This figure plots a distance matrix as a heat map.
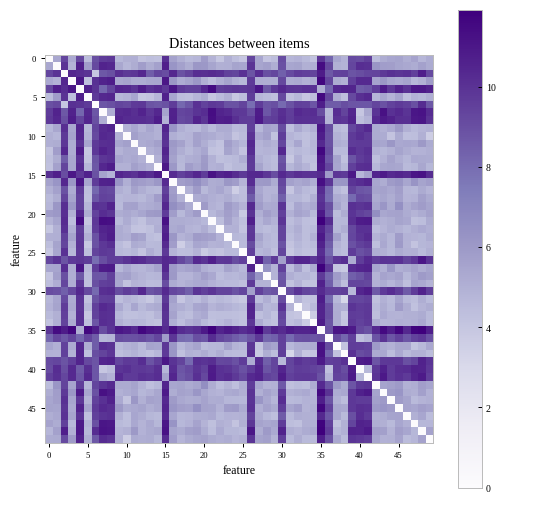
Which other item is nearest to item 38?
31
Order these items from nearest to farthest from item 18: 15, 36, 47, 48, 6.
47, 48, 36, 6, 15
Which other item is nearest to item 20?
25
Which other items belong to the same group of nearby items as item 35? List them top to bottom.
4
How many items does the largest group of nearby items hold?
37
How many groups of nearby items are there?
5
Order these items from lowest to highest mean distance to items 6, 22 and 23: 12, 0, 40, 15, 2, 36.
0, 12, 2, 36, 40, 15
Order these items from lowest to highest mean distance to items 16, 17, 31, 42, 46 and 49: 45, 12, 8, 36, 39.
12, 45, 36, 39, 8
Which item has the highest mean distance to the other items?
35
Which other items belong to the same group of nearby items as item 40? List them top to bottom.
7, 8, 15, 36, 41
